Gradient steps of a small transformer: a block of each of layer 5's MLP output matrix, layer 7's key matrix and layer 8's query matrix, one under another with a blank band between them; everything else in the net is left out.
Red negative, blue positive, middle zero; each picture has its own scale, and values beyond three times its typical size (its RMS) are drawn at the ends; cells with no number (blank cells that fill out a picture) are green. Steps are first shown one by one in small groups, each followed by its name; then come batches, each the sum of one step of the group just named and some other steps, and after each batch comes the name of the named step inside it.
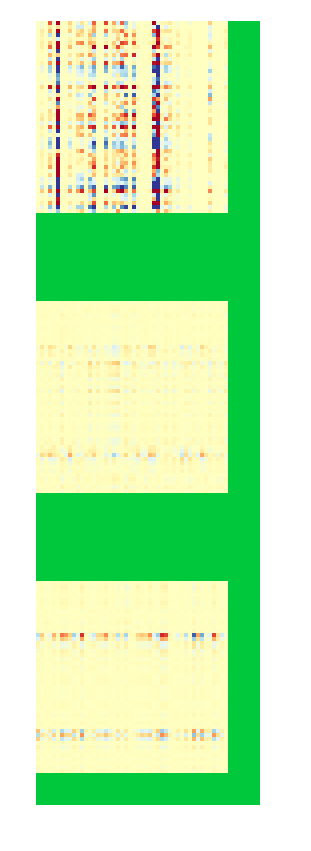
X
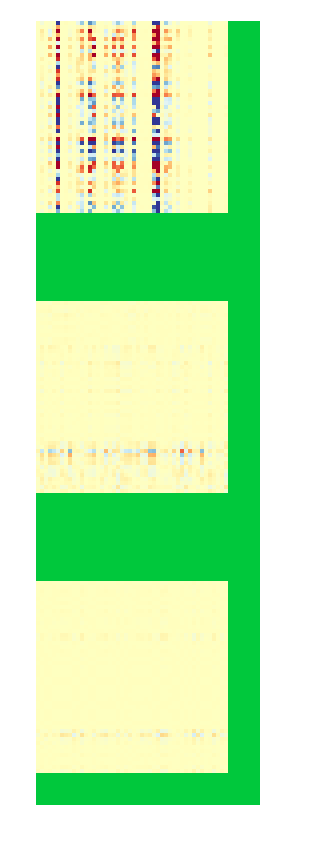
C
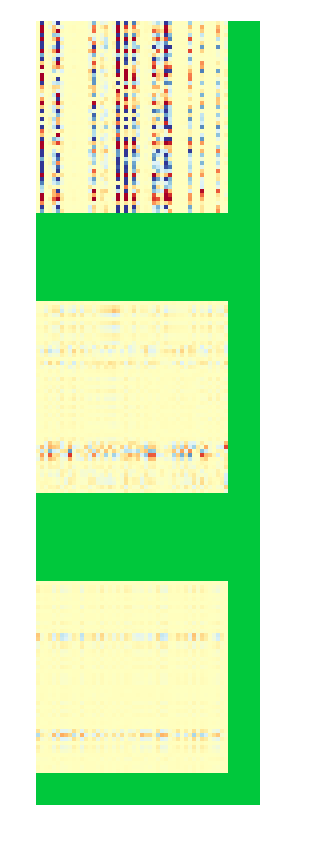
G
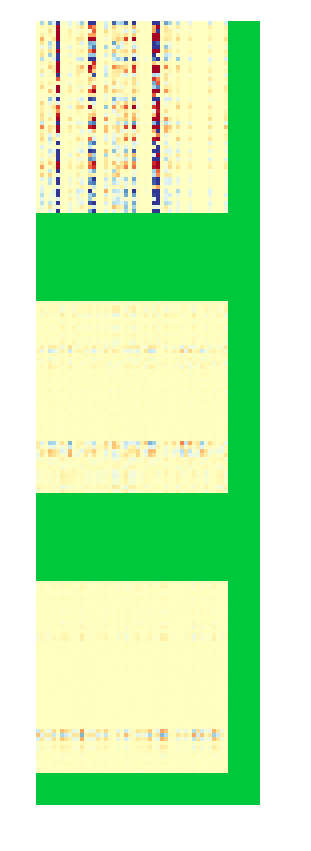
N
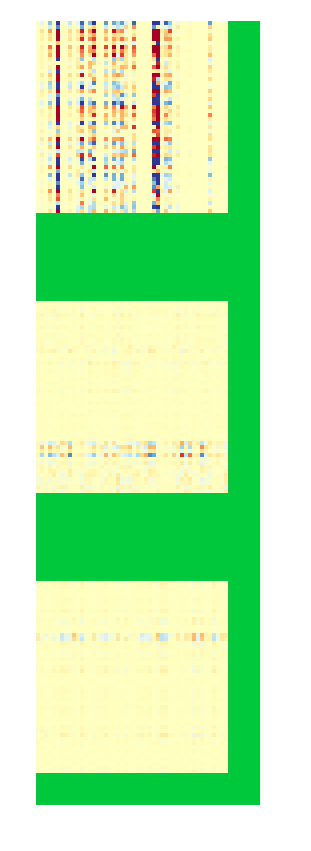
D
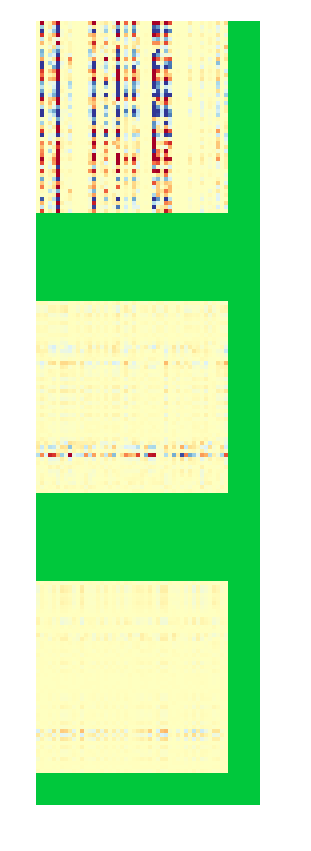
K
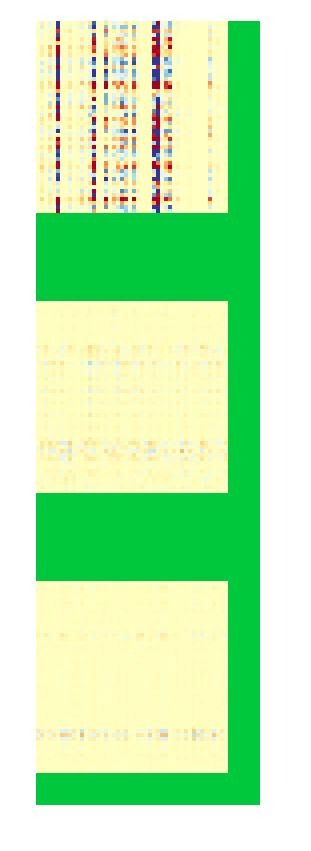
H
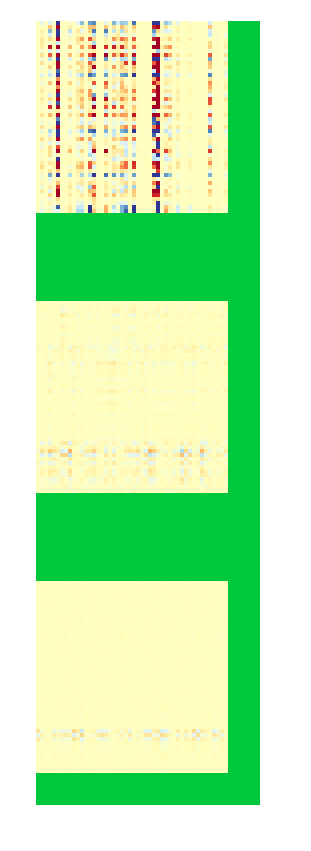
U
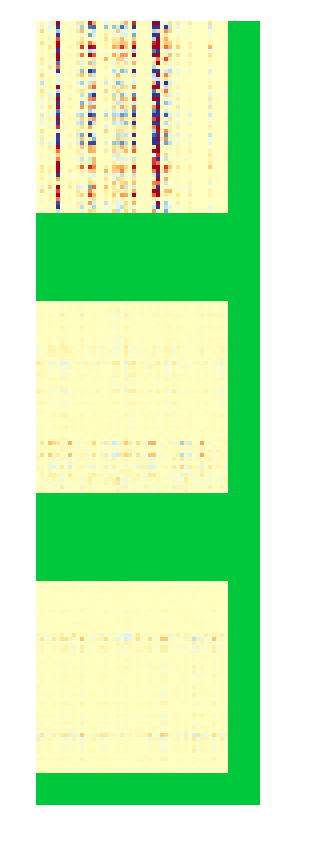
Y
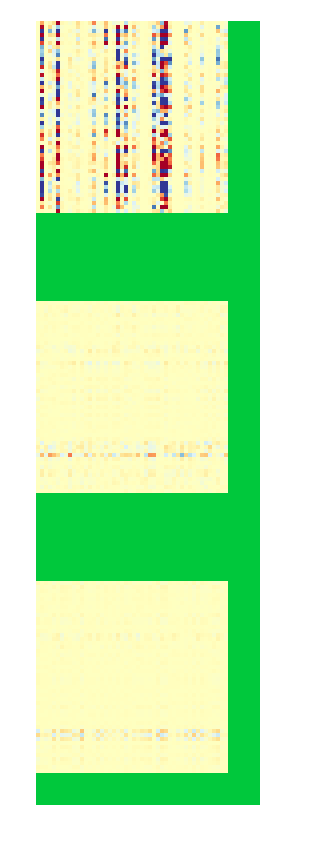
K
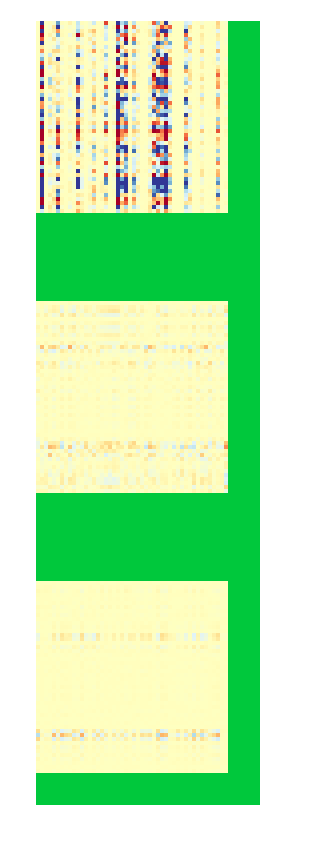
G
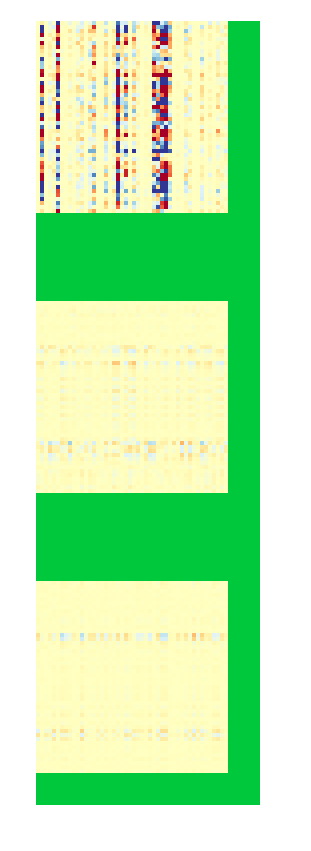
D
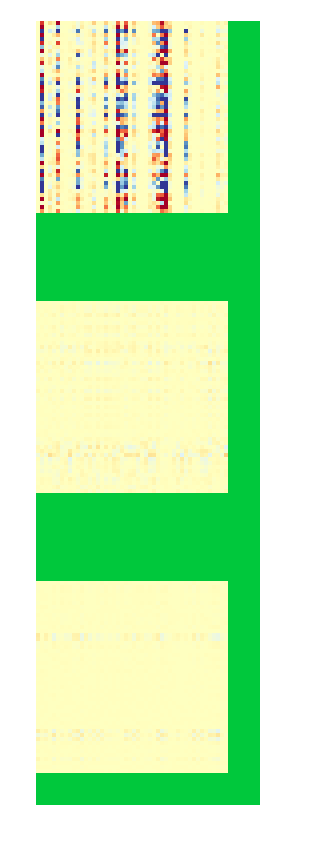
K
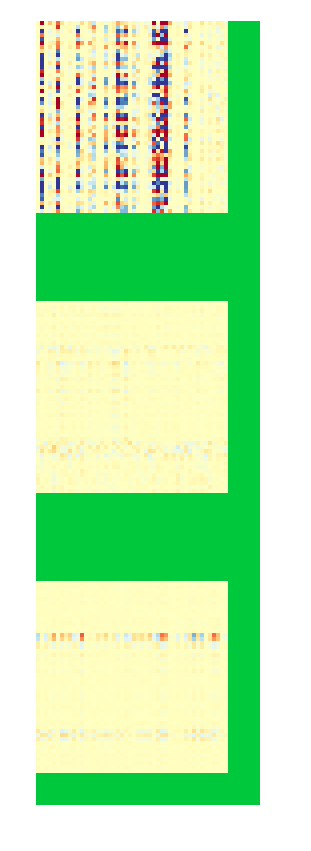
X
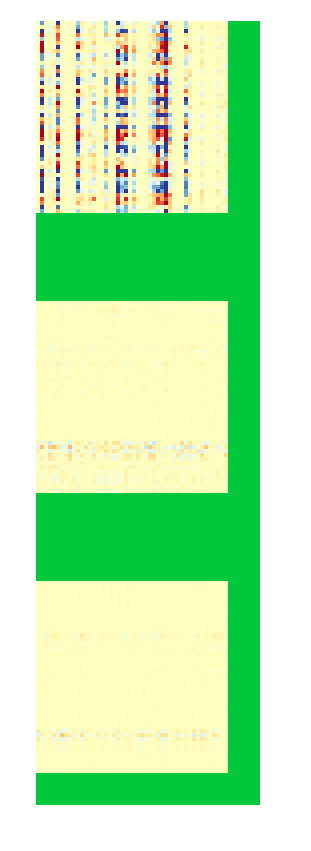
G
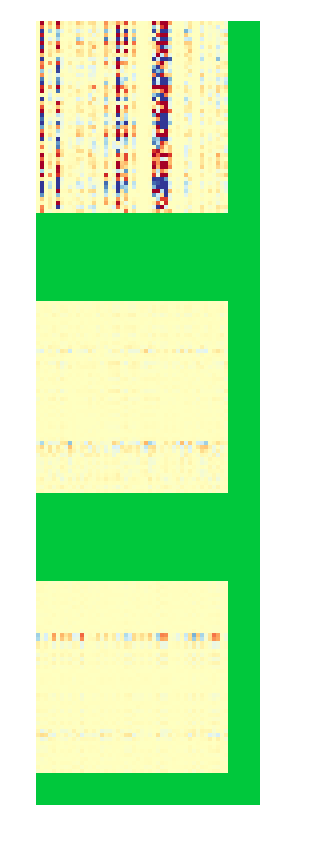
X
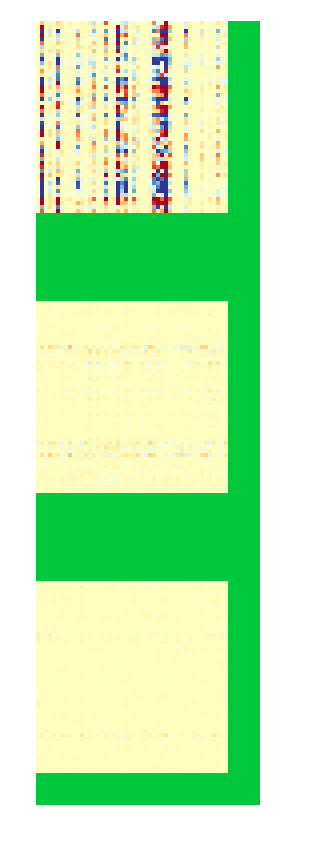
H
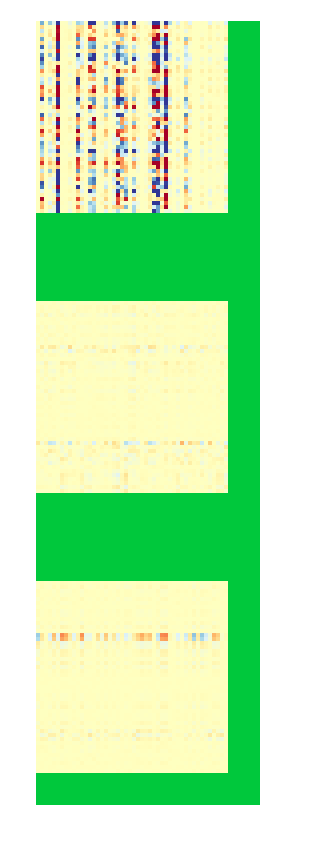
N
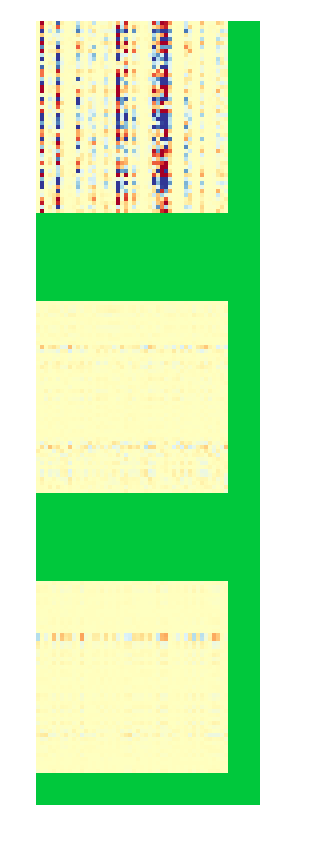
G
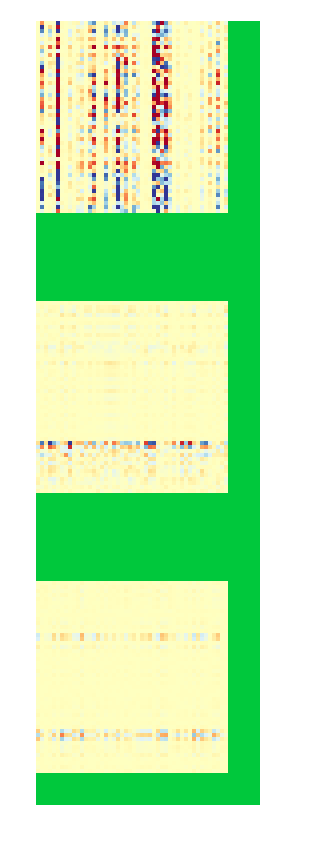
U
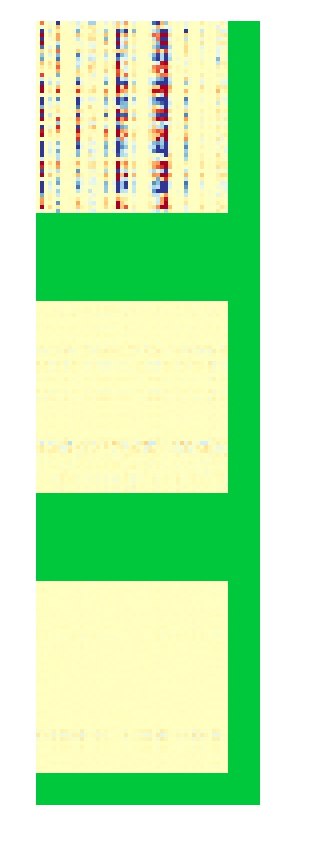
N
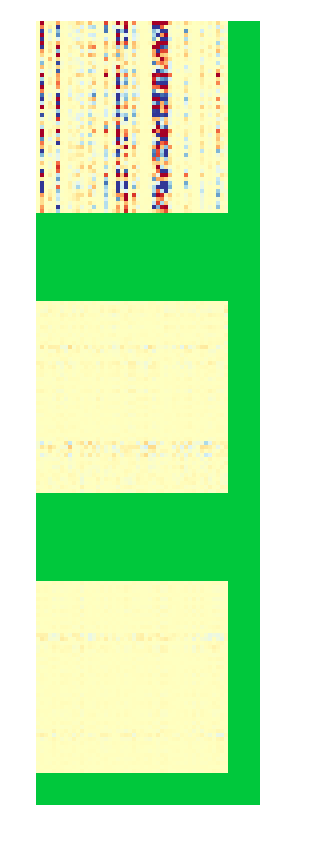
Y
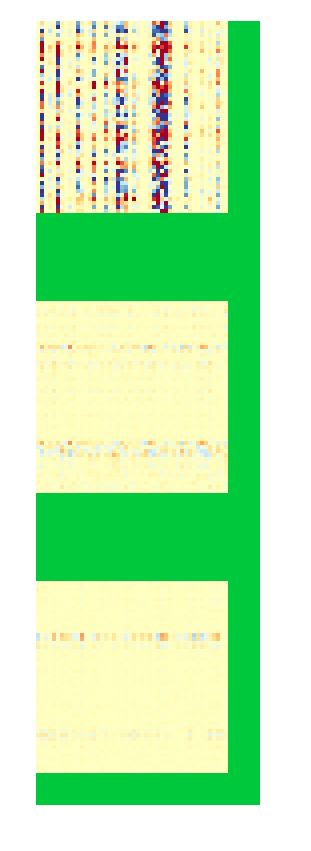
H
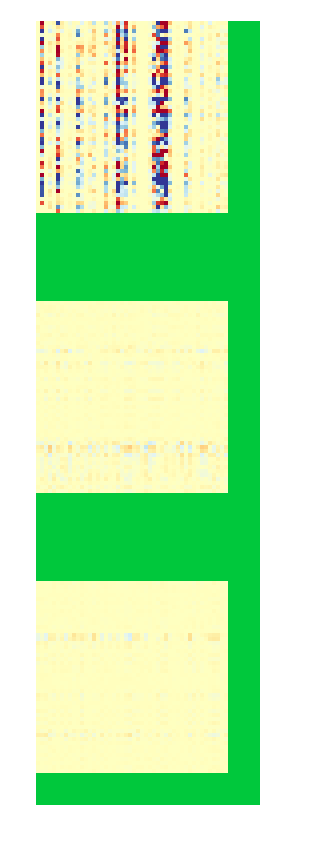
D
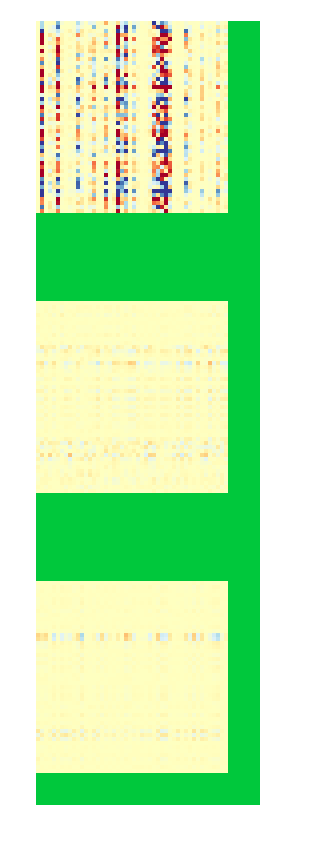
H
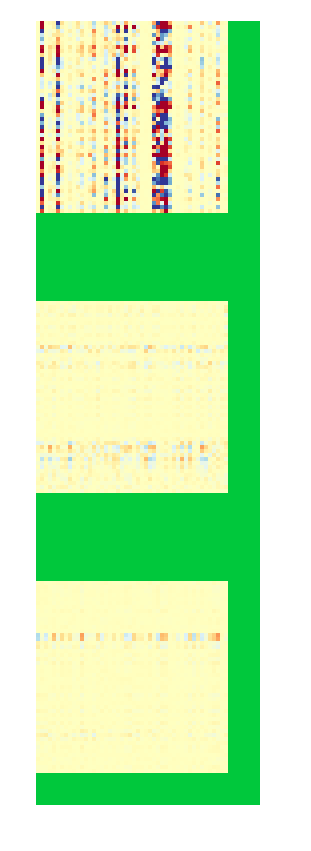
D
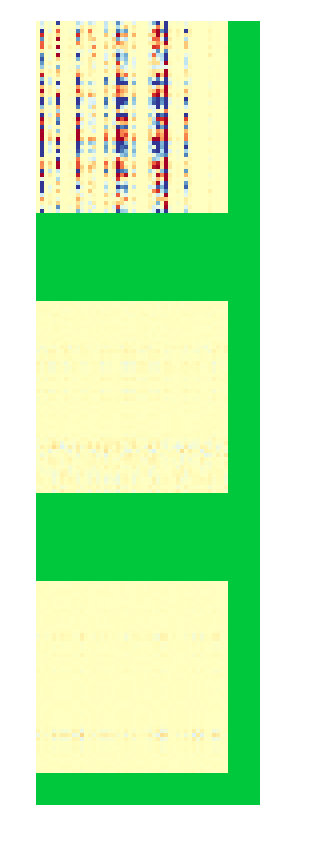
C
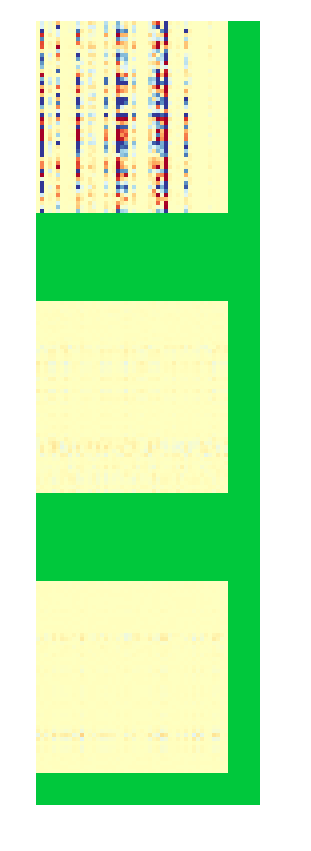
Y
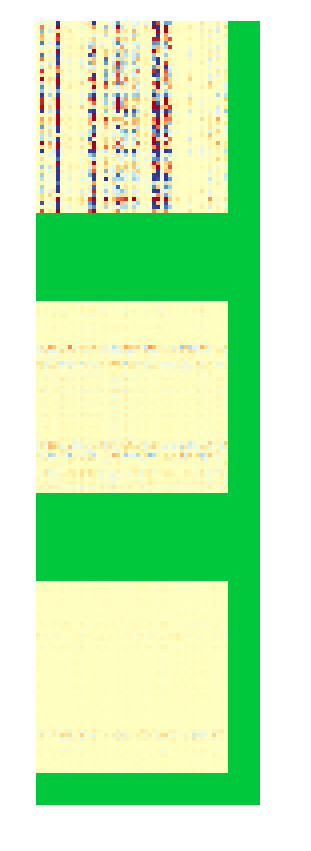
H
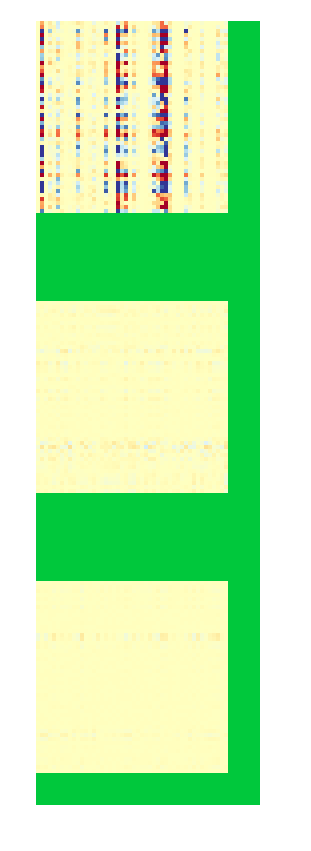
G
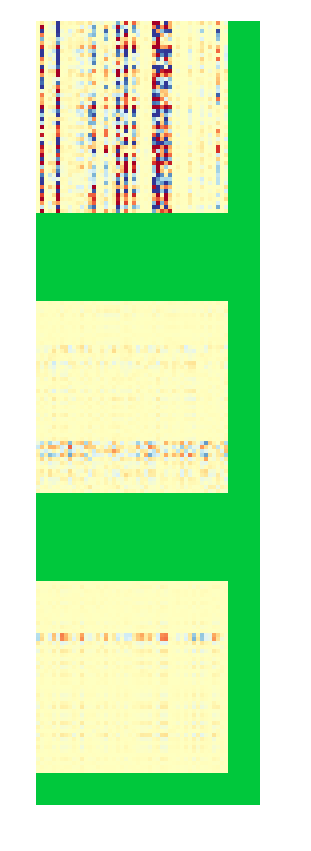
Y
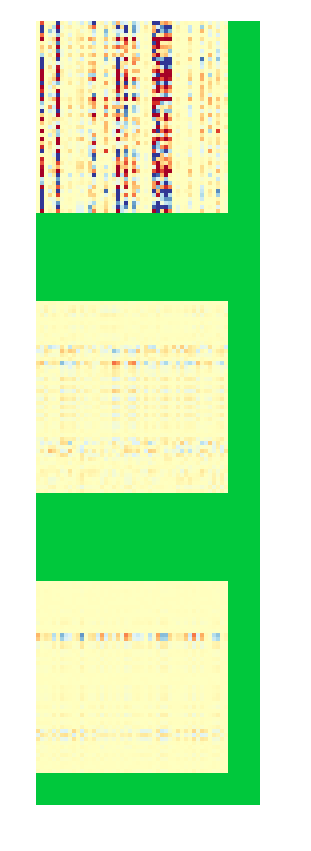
U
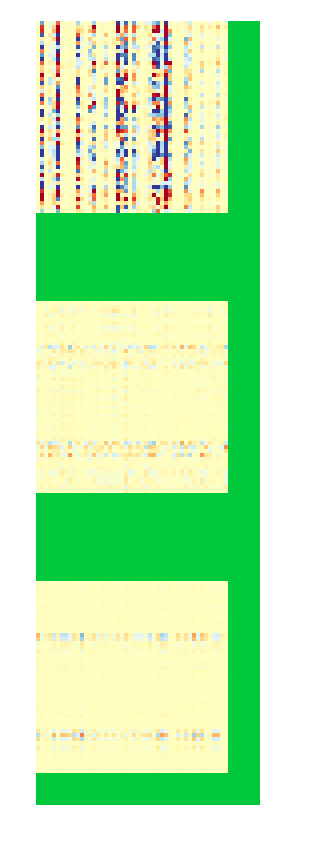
G
